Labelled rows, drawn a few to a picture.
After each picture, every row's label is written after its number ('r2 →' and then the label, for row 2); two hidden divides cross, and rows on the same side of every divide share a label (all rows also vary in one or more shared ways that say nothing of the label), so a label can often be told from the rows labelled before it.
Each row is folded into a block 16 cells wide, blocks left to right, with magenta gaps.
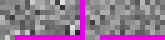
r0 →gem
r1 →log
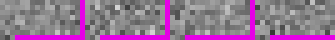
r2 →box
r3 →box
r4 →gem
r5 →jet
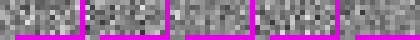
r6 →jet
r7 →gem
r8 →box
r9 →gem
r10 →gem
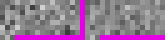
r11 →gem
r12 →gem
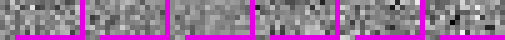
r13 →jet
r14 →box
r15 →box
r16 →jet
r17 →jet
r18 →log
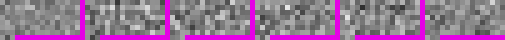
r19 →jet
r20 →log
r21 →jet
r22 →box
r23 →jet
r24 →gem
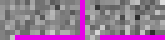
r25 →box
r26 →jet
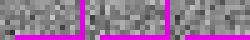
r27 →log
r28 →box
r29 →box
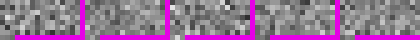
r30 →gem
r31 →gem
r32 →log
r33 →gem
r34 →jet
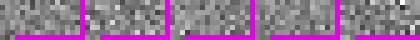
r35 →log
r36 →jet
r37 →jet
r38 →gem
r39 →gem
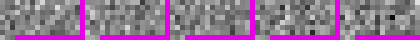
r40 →gem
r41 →box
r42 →box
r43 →gem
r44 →jet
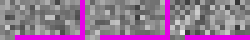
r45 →box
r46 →jet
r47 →jet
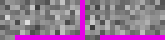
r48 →gem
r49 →gem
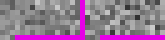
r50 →gem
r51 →box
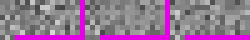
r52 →log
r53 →jet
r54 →log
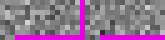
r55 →log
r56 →jet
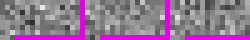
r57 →gem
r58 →box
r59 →jet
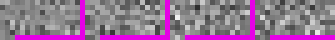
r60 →log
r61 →box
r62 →log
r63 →log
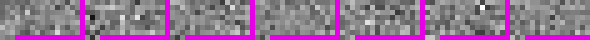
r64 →jet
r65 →box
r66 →box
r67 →box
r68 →box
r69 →gem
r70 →jet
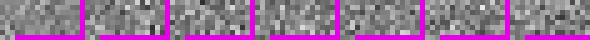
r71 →jet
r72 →gem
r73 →jet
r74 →box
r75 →log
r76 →log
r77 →log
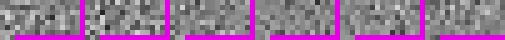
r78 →gem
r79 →box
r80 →box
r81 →box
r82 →log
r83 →gem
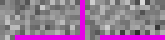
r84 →gem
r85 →log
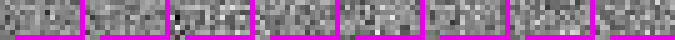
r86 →log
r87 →jet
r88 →box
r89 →jet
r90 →gem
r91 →log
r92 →jet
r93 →jet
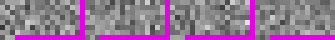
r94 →log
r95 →gem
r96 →jet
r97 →box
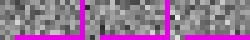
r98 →box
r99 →jet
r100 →log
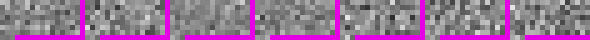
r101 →box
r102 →gem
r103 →gem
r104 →jet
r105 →gem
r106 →jet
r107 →log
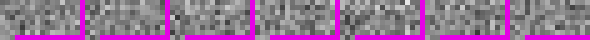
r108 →jet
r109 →gem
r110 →gem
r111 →jet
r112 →log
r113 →box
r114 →box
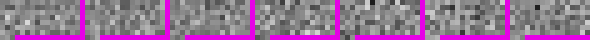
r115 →gem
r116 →jet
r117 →jet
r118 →box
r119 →jet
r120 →box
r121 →gem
